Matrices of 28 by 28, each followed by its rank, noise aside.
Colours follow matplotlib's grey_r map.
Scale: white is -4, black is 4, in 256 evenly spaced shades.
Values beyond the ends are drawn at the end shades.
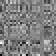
three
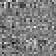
six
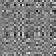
three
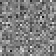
six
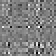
three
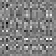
three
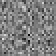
four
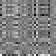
two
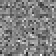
eight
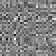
four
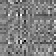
four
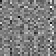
four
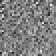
eight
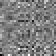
four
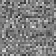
eight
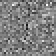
eight
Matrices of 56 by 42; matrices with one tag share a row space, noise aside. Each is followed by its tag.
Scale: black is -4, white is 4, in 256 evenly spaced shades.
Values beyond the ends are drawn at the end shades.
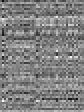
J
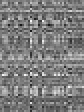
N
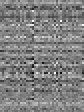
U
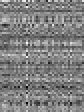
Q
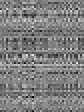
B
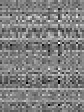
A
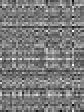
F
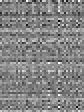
A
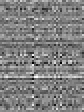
U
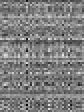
Q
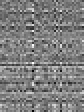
U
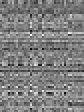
N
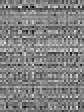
B
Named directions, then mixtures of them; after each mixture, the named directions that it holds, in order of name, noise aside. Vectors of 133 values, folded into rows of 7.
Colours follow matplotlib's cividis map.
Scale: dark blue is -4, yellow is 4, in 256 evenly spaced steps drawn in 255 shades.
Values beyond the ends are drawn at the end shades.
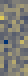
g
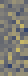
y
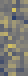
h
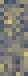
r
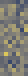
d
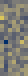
g.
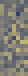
d, y.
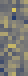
h.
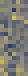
h.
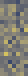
d.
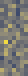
d, g.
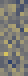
d.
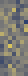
d, h.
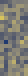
g.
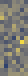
d, g, y.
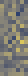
d, y.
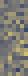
r, y.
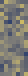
r.
